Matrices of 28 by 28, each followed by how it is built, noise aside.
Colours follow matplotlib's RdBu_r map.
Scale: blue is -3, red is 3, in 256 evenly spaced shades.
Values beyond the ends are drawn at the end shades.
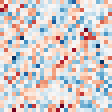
Hankel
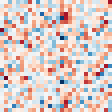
repeating rows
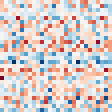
repeating columns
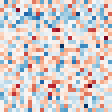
repeating columns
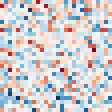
repeating columns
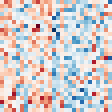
blocks
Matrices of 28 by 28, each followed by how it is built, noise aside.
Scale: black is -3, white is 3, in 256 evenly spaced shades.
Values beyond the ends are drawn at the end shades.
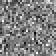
noise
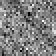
Toeplitz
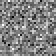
repeating columns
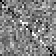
diagonal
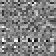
low rank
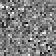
block diagonal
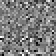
low rank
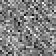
Toeplitz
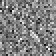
diagonal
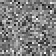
noise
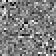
block diagonal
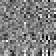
low rank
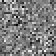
block diagonal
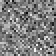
Toeplitz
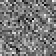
Toeplitz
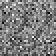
repeating columns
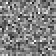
repeating columns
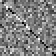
diagonal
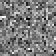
low rank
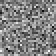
noise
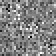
block diagonal
